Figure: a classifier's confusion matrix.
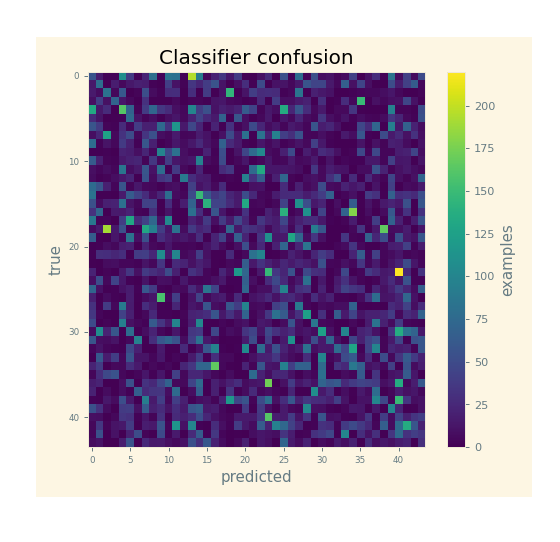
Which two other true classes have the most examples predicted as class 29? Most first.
37, 18
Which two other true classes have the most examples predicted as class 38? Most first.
18, 41
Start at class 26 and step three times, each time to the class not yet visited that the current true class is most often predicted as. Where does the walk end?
20
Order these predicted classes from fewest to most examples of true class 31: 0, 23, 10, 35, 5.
5, 35, 23, 0, 10
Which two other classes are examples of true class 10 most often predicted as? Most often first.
14, 0
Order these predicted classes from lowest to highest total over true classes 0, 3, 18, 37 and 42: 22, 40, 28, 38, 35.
28, 22, 40, 38, 35
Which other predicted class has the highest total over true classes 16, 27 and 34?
25
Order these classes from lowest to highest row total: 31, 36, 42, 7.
42, 7, 31, 36
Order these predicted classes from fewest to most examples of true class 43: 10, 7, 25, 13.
10, 7, 13, 25
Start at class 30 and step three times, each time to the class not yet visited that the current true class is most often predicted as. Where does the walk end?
19
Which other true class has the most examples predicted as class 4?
0
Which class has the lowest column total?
12
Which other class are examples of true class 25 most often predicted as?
15
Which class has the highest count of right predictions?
4
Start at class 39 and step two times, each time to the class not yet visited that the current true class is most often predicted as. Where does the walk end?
24
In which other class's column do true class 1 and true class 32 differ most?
34
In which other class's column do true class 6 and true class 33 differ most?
11
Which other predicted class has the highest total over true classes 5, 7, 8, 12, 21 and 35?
22
